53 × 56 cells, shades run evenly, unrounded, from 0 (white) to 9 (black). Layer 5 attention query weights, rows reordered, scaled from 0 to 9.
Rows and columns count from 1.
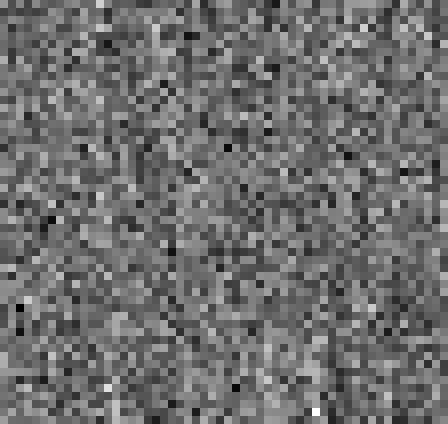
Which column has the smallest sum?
36
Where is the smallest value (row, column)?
52, 40
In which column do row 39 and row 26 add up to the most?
3
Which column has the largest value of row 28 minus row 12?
46
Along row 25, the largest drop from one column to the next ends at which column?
13
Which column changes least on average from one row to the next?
19
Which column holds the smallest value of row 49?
14
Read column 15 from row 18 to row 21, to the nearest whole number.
4 5 7 6
